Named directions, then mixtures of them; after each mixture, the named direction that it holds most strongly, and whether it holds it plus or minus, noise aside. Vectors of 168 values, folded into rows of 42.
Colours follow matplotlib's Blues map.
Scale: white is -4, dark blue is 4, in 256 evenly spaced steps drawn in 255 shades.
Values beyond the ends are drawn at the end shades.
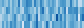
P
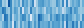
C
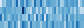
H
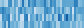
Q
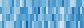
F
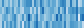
P, plus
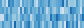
C, plus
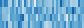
Q, minus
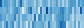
F, minus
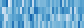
C, minus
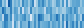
C, plus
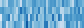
F, plus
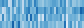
C, minus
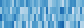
F, minus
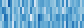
C, plus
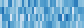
Q, plus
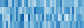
Q, minus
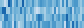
C, plus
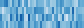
Q, minus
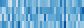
H, minus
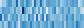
H, plus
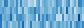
P, minus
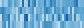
Q, plus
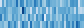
H, plus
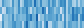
P, plus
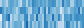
F, plus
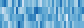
Q, minus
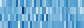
H, plus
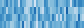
P, minus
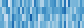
C, minus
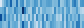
H, plus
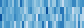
F, minus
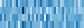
H, plus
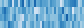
Q, plus
